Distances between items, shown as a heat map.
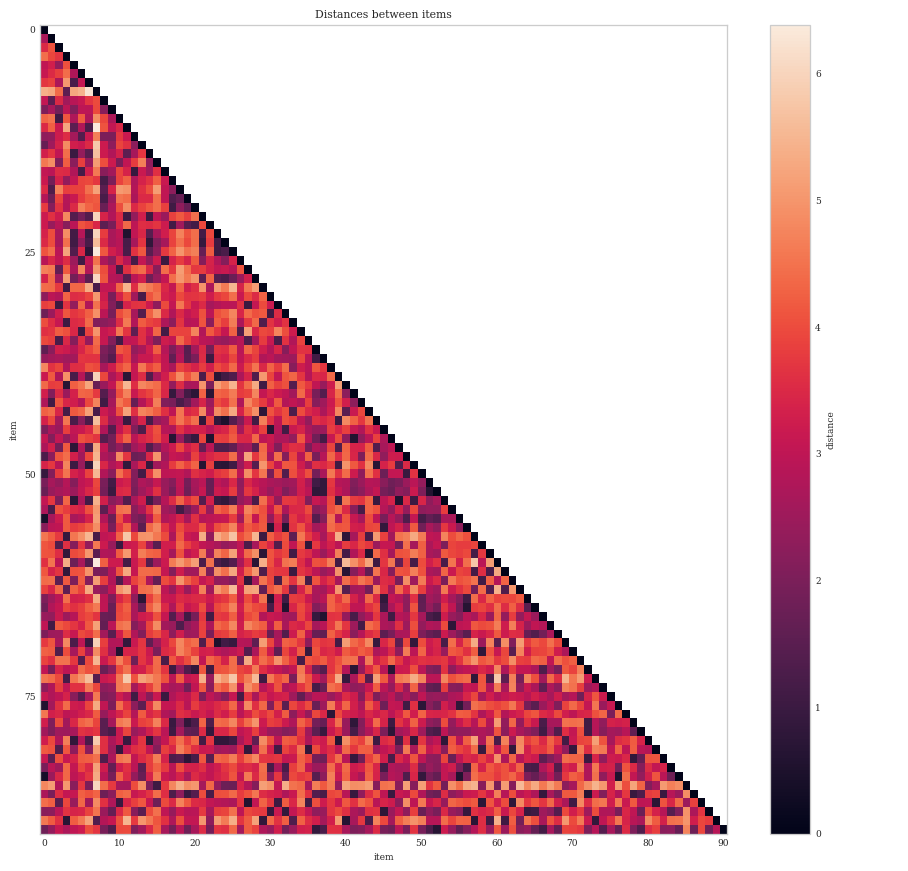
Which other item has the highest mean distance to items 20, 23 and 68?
7
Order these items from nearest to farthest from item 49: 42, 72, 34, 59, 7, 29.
34, 42, 72, 59, 29, 7
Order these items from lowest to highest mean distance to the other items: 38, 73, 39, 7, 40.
39, 40, 38, 73, 7
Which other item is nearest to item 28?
60
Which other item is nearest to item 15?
85
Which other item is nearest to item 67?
54
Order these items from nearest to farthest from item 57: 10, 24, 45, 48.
45, 10, 48, 24
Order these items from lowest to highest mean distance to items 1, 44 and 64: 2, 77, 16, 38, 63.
16, 2, 77, 38, 63
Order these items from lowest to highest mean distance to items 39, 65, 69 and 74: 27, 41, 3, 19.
19, 41, 27, 3
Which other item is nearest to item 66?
37
